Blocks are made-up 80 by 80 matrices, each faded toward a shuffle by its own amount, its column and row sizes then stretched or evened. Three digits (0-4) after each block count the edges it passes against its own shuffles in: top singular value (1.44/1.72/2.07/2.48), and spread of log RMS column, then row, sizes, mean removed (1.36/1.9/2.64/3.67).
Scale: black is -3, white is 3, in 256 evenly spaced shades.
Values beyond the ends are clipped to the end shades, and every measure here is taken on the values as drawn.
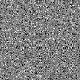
3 1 1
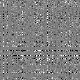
2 3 3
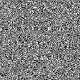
2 0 2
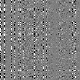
4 4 2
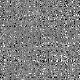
0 3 3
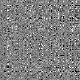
3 3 2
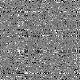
3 2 3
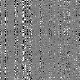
3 4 1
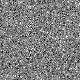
1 1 0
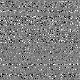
1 1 4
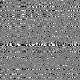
4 0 4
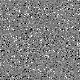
0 1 2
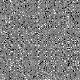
3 2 1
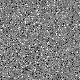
0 1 0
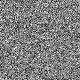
0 0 0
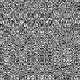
4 0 2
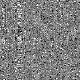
2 2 0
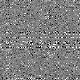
3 2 3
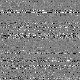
1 0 4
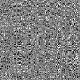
3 2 1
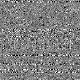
2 1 3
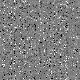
0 2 0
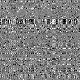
4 0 3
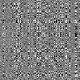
4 4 3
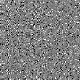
3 2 1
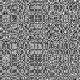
4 0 0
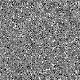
2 1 0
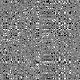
4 2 2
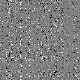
0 3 2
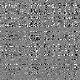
2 3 4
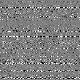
4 0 4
